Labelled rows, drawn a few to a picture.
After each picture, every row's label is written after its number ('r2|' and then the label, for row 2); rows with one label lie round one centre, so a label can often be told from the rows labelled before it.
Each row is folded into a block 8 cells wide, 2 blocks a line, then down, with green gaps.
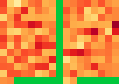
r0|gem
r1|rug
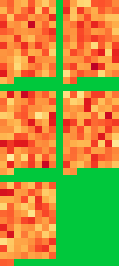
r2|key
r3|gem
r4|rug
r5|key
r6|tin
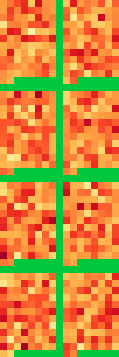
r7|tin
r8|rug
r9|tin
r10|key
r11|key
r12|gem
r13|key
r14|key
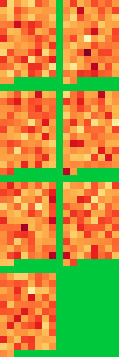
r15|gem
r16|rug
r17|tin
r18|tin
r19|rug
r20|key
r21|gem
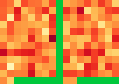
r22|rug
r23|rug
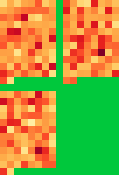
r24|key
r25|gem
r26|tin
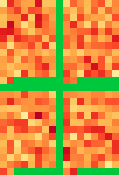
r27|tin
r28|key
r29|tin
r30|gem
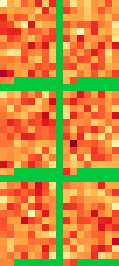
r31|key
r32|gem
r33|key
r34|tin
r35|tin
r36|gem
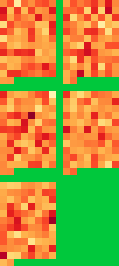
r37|rug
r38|rug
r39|gem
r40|gem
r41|key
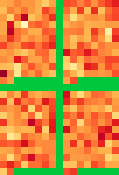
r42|key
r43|rug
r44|rug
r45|gem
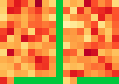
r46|tin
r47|rug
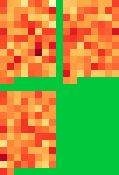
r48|gem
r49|key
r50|gem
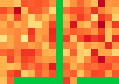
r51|rug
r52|tin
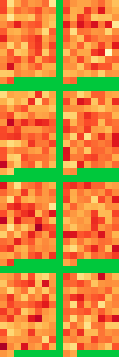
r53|gem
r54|gem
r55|key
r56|gem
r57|gem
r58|rug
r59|key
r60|gem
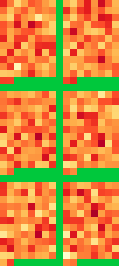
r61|gem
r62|tin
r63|gem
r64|gem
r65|gem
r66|gem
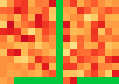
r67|tin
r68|gem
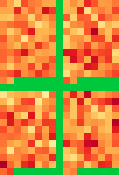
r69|rug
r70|rug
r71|key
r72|rug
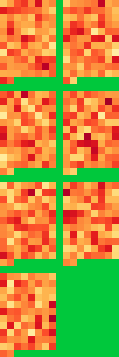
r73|tin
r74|tin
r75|rug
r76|rug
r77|key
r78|tin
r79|gem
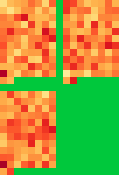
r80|key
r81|gem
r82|key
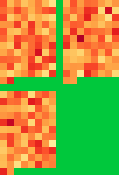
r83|gem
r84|key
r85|tin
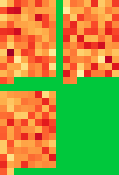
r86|tin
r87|key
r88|key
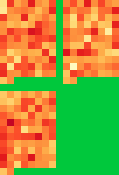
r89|key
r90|rug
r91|key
